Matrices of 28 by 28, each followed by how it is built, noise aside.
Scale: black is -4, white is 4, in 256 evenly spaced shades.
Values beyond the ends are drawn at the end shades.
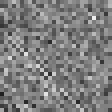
Toeplitz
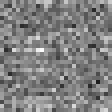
blocks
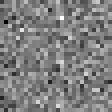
repeating rows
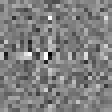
low rank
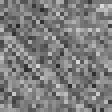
Toeplitz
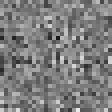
low rank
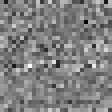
uneven rows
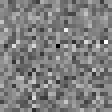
low rank
